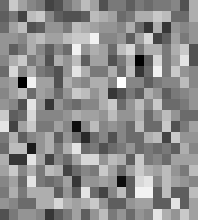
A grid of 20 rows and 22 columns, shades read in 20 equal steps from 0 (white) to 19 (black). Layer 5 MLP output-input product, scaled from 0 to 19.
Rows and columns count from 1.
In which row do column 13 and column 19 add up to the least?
11
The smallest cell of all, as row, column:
8, 14
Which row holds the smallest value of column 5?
2
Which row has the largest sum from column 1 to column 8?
20
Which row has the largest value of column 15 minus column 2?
1
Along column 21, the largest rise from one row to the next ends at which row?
7
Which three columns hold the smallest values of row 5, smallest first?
9, 15, 21
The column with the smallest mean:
4
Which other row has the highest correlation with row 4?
19
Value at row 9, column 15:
10
